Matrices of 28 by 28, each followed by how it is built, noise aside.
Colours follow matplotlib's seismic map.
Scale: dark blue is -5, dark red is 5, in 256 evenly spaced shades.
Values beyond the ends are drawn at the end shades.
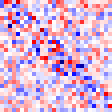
banded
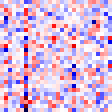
uneven columns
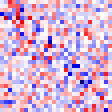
banded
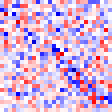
banded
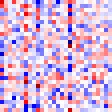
uneven columns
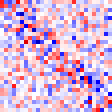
banded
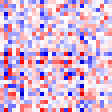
low rank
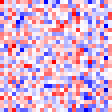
repeating rows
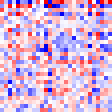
low rank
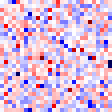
sparse
